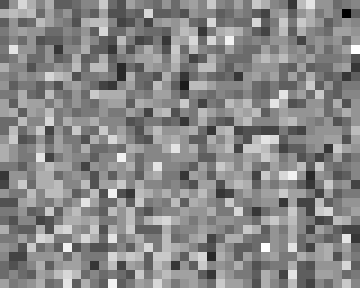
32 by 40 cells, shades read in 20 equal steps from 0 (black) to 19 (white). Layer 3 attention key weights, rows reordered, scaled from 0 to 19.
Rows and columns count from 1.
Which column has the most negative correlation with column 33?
35
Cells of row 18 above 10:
17
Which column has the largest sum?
18
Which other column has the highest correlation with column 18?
25
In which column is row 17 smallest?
37
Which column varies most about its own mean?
13
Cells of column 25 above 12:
6
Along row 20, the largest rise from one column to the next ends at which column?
30
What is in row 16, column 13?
16
